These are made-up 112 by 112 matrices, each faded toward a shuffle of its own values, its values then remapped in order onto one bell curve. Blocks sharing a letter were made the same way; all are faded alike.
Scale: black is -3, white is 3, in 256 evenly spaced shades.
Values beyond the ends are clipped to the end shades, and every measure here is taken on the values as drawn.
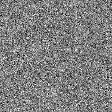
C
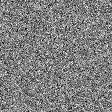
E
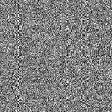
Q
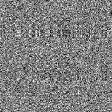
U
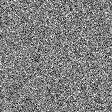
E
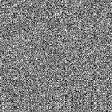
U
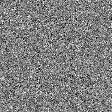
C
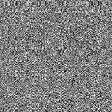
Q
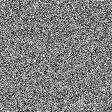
E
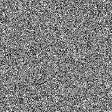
C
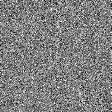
C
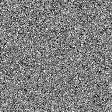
E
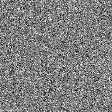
C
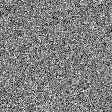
E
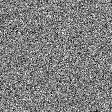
E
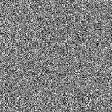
U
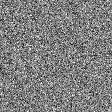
E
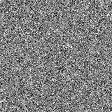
E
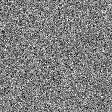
E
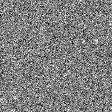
C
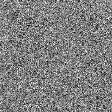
C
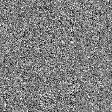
C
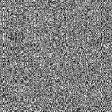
Q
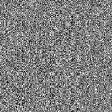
Q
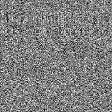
U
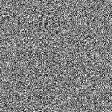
U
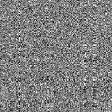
Q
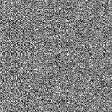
Q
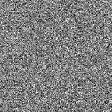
U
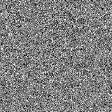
C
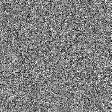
C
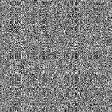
Q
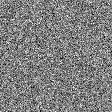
E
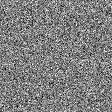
E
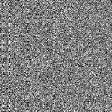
Q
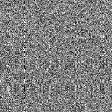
Q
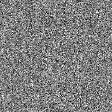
C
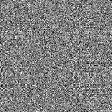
U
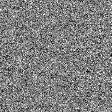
C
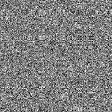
U
